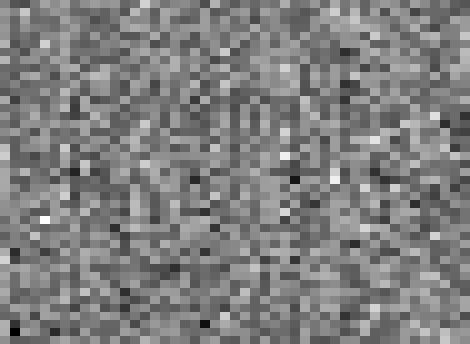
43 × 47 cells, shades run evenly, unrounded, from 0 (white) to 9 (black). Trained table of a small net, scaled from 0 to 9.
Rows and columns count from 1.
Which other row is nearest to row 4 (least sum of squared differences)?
29
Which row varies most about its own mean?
23
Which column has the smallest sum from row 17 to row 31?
34
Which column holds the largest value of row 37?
13
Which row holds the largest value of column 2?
42
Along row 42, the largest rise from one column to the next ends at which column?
2
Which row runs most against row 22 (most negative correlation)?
12
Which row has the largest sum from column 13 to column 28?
39
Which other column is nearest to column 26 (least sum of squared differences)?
19
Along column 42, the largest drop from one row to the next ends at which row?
27
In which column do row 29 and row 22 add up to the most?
22
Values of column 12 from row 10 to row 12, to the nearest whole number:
5 5 5
